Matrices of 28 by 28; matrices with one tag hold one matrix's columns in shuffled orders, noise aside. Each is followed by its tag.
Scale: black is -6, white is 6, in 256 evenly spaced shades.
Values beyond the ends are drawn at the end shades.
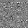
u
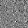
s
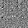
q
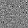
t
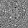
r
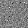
u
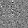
t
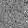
s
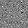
t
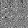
q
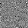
u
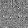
q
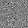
u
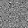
u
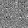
q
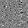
t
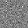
t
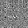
q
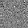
t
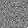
u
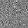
t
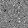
s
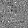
s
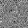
s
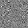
t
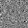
s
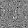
r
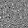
r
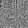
q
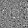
r
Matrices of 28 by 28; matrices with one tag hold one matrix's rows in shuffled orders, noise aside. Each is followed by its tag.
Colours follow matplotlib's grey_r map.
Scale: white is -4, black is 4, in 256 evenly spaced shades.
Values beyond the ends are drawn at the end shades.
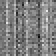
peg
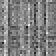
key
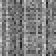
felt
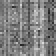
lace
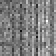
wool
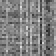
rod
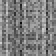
felt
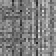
wool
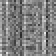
felt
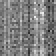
lace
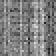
lace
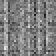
key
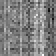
lace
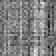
lace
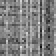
rod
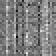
peg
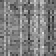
lace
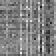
rod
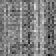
lace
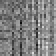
wool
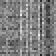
rod
